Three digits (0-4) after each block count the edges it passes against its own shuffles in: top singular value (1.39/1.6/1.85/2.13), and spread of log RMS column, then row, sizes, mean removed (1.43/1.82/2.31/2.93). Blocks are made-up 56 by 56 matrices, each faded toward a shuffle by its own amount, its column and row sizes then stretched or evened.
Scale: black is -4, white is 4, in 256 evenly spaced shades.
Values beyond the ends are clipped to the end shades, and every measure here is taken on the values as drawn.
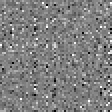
2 3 0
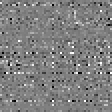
0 1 4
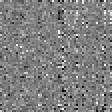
4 3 2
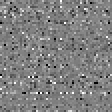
1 1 3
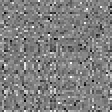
4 2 0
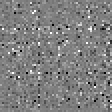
3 2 2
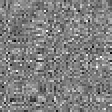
4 0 1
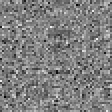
3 0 1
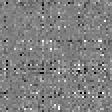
3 2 3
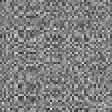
4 0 3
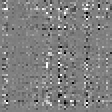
2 4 3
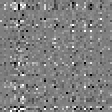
4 3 3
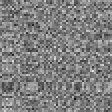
4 0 0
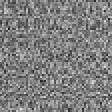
3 0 1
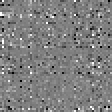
0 3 3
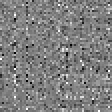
2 3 0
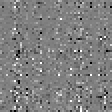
2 3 3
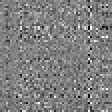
4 3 3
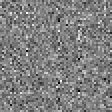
1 2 0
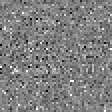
1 1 1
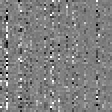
3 4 0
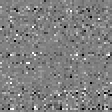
3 1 3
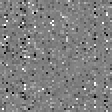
0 2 0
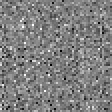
3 0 0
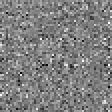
2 2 1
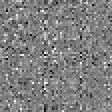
3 2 0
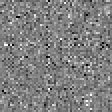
2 1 1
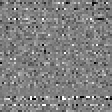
1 1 4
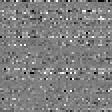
3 0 4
